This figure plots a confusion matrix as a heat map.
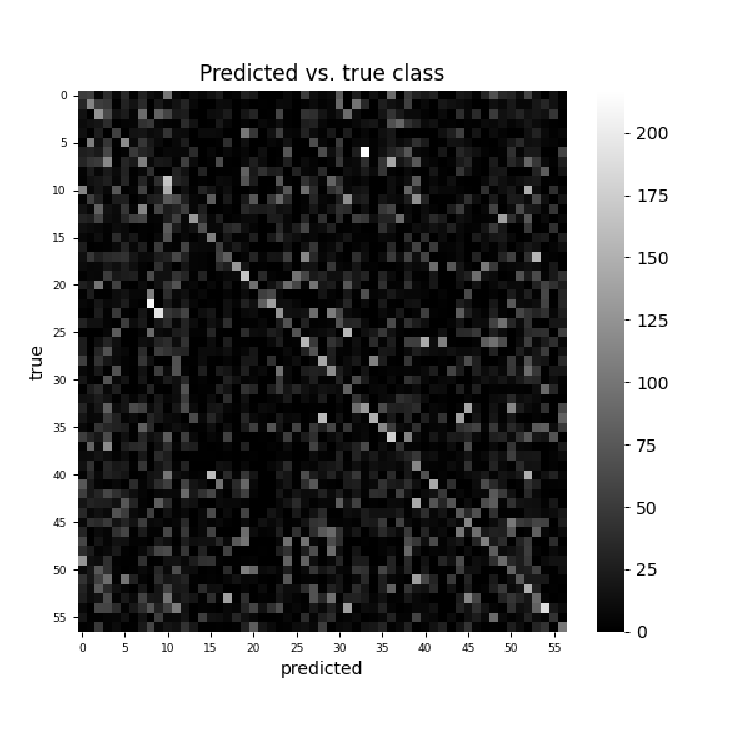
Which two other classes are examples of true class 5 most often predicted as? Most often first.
1, 27
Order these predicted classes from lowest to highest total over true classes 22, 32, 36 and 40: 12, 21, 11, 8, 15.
11, 21, 12, 15, 8
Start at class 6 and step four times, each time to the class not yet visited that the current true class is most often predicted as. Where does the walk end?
19
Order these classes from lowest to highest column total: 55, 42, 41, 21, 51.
21, 42, 55, 41, 51
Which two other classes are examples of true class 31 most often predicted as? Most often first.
54, 12
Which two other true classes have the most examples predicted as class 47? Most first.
18, 26
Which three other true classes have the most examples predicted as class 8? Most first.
22, 21, 25
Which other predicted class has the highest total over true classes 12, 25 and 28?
31
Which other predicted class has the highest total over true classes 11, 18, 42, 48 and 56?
12
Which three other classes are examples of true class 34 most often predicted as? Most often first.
28, 44, 56
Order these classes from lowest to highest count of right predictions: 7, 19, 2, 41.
7, 2, 41, 19
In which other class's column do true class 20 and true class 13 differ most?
49
